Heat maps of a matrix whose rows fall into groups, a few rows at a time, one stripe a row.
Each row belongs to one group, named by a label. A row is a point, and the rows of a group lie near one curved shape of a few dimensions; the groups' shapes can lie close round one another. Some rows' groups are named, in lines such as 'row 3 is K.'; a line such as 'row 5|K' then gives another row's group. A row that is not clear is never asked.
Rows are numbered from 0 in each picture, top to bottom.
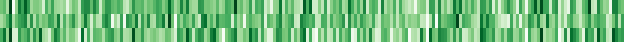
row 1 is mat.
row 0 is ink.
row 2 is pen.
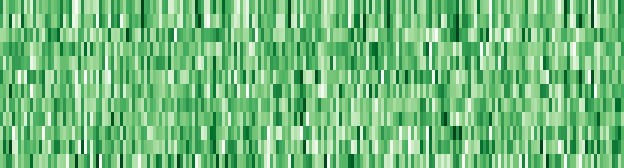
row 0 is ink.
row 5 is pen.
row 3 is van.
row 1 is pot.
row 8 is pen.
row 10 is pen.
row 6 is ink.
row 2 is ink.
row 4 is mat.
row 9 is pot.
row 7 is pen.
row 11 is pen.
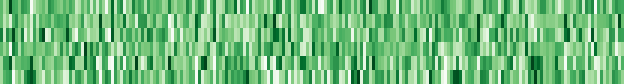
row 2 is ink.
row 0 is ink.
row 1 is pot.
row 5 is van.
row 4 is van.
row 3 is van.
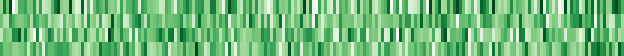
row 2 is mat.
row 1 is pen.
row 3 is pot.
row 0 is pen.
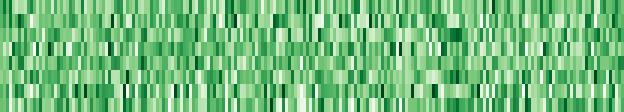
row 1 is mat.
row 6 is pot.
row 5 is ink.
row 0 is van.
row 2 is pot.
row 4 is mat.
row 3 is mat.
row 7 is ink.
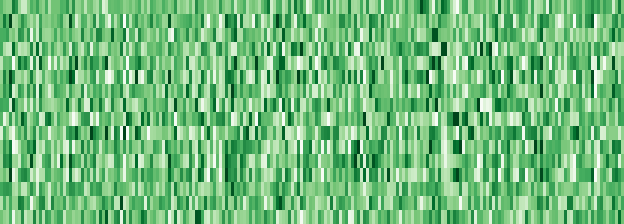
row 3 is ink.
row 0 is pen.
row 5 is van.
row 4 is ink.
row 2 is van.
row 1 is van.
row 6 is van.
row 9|ink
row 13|van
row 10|van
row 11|van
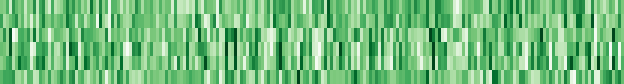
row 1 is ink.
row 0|ink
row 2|van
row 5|van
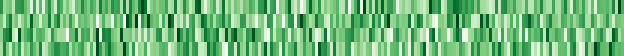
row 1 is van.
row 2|pen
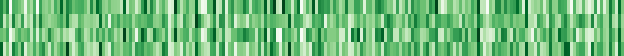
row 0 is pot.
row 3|ink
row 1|ink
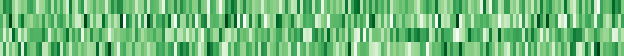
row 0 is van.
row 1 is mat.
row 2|ink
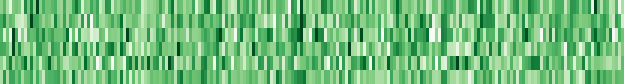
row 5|pen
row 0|ink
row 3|pen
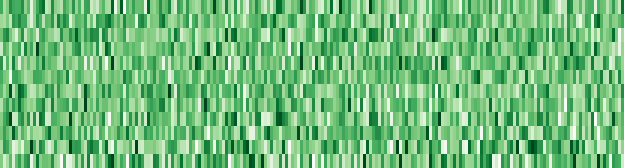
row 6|mat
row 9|van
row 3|ink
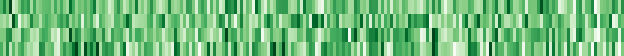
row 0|van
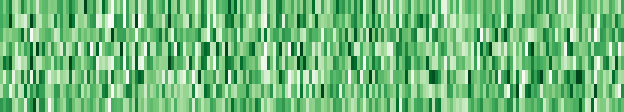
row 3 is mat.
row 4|van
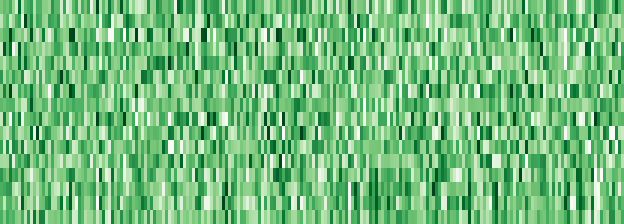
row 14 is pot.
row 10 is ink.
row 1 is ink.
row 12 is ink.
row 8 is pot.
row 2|van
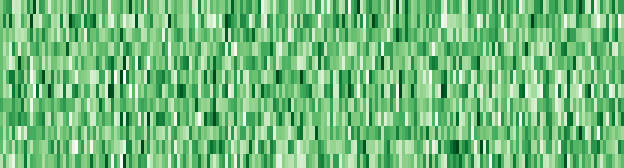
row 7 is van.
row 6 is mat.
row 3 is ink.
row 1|van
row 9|pen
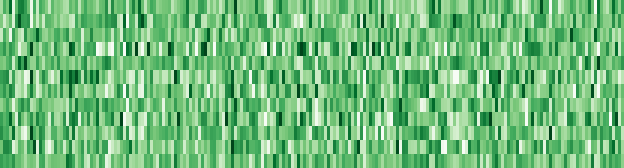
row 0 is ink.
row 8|mat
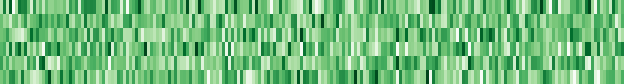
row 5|van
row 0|ink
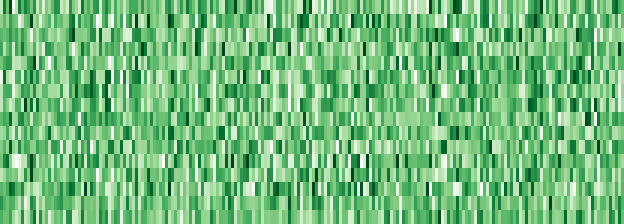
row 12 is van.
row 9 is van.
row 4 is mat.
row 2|ink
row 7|ink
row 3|pot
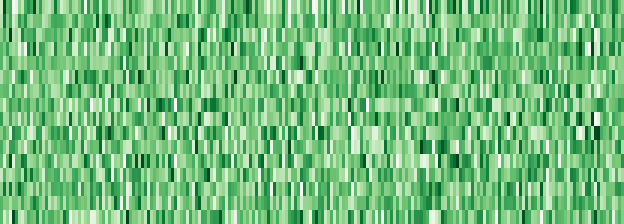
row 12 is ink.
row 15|ink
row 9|pot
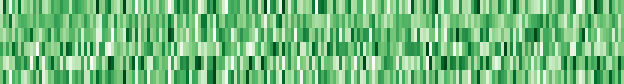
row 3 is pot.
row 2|van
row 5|pot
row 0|pot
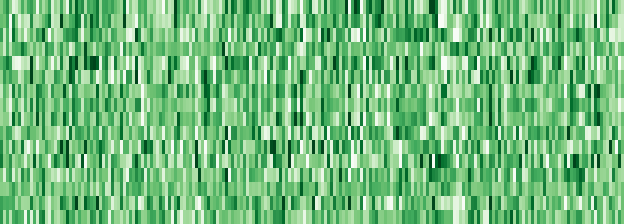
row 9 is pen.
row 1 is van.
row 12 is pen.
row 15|ink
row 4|van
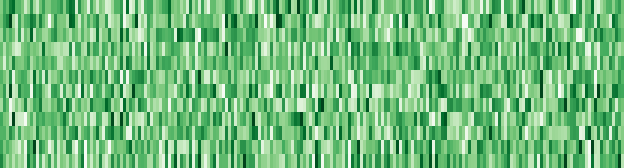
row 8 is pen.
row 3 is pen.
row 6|pen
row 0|van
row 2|pen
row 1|mat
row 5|ink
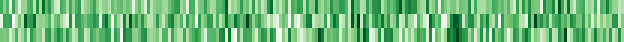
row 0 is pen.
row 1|van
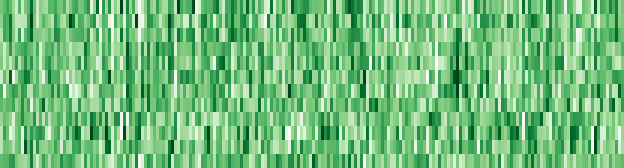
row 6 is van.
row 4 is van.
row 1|van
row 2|pen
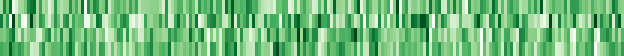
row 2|van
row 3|van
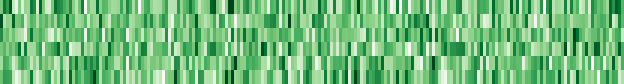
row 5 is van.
